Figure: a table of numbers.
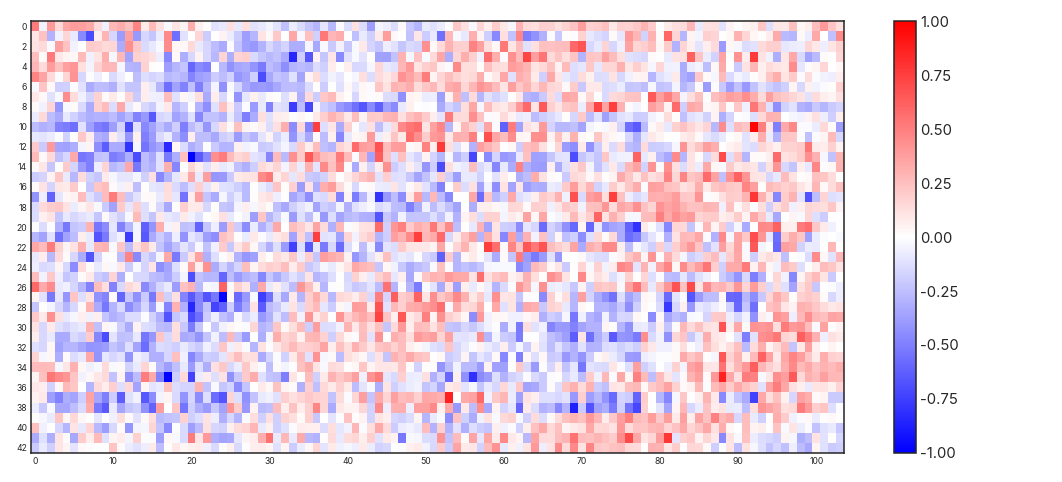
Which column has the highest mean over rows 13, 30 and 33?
88
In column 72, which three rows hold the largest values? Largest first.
8, 19, 17
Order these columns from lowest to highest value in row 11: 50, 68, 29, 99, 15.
15, 99, 29, 68, 50
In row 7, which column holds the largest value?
79
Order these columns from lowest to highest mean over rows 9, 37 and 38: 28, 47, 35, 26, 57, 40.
28, 26, 40, 35, 47, 57
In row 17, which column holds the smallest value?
44
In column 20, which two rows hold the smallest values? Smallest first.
13, 28
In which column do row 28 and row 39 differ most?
81
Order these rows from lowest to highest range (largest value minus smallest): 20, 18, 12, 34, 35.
18, 34, 20, 12, 35
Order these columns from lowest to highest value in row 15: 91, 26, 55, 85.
55, 26, 85, 91
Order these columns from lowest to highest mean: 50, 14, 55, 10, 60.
14, 10, 60, 55, 50
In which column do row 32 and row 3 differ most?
33
